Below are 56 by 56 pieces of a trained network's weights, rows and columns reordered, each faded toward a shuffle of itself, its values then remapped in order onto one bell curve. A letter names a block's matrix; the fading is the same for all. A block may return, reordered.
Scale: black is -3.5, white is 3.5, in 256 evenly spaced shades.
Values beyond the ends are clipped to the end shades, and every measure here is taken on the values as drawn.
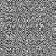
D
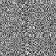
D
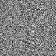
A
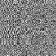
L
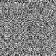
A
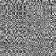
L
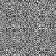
L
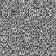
A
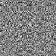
A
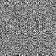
A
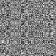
L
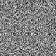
A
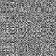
D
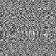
L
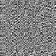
L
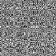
L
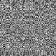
L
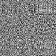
A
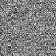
L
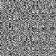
D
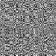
L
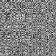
L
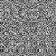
D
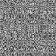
D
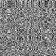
A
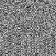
A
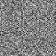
A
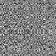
L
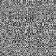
L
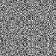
L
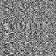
L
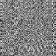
D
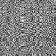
L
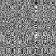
L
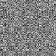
L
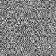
A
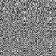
D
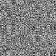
A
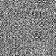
A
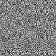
A
